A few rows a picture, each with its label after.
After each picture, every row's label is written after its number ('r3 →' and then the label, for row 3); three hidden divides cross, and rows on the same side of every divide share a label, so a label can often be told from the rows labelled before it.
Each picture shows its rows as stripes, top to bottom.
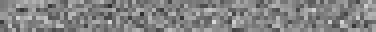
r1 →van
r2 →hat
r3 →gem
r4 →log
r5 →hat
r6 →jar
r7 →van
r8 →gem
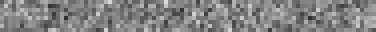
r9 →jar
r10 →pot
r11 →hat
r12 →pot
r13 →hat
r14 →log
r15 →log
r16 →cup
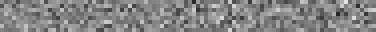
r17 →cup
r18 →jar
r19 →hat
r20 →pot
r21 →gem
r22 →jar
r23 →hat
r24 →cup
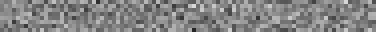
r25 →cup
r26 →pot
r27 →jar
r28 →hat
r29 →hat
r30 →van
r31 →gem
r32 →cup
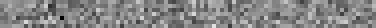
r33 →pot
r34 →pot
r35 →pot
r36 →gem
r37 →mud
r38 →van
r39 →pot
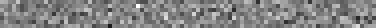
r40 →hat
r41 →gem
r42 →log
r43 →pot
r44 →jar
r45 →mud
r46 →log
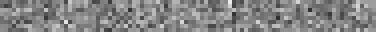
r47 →log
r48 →log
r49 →hat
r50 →gem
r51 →log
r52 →mud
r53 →van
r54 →log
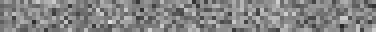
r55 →van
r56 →jar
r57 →hat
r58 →pot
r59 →van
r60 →jar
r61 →hat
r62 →log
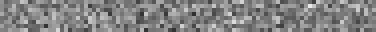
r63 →van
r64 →gem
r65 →log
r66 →cup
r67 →van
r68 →van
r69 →mud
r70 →jar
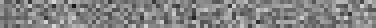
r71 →cup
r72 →pot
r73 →mud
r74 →log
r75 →cup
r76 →hat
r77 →cup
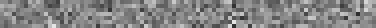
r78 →log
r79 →log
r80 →log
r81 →jar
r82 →gem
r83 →jar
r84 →cup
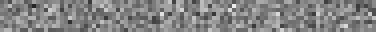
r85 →mud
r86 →jar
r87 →mud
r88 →van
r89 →hat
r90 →jar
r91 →van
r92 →pot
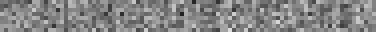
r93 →cup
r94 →log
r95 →log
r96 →hat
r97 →log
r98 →hat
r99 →pot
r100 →cup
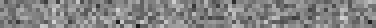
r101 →log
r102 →cup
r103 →van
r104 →hat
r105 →van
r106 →mud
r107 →van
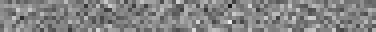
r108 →mud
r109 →pot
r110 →hat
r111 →van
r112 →gem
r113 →log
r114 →jar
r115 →pot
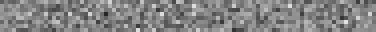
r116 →jar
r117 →pot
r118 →gem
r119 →hat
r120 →hat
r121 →cup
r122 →hat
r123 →gem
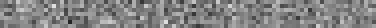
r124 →hat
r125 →cup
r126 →hat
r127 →cup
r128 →jar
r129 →jar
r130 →van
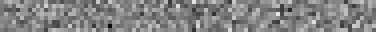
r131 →pot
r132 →van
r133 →cup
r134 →van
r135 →jar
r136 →gem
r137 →log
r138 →cup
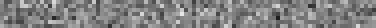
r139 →cup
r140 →van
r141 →mud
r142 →mud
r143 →gem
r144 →cup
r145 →log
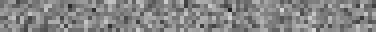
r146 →mud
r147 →jar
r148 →pot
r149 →log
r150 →mud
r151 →mud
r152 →log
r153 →gem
